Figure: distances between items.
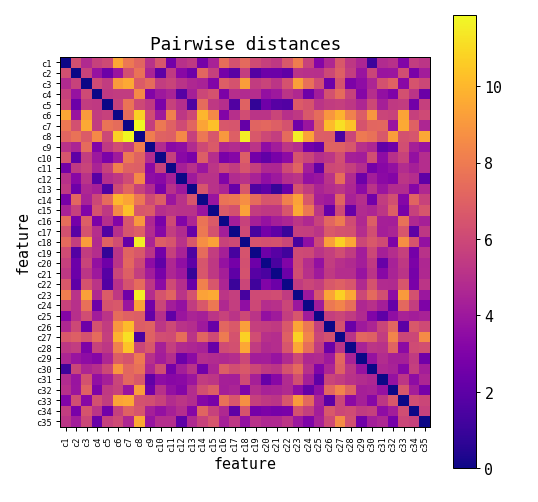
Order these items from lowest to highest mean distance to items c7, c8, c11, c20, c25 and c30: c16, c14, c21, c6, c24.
c21, c24, c14, c16, c6
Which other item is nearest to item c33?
c26
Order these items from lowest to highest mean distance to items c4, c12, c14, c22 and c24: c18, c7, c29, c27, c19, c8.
c29, c19, c18, c7, c27, c8
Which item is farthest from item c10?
c7
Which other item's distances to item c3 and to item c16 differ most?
c6
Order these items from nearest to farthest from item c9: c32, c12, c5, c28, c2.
c32, c12, c2, c5, c28
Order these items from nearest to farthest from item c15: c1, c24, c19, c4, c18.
c1, c19, c4, c24, c18
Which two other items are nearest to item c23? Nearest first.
c18, c7
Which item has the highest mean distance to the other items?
c8
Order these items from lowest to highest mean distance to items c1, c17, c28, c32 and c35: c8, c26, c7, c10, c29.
c29, c10, c26, c7, c8
